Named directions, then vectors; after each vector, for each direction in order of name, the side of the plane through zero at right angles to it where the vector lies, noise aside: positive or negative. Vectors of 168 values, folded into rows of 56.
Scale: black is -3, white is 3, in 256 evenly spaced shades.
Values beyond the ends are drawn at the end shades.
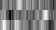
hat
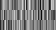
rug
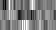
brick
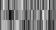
negative, positive, positive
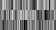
negative, negative, positive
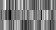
negative, positive, positive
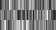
positive, positive, positive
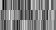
positive, negative, negative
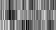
negative, positive, negative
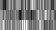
positive, positive, negative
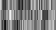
positive, negative, negative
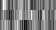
negative, positive, positive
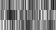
negative, positive, negative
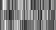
negative, positive, positive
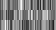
negative, positive, positive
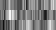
positive, negative, positive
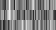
positive, negative, positive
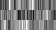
positive, positive, positive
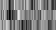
negative, positive, negative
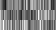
positive, positive, negative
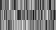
positive, positive, positive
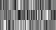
positive, positive, positive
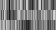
negative, positive, negative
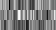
negative, negative, negative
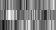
positive, negative, positive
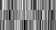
negative, positive, positive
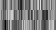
positive, negative, negative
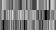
negative, negative, positive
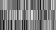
negative, negative, positive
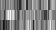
positive, negative, positive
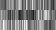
positive, positive, negative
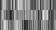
negative, positive, positive
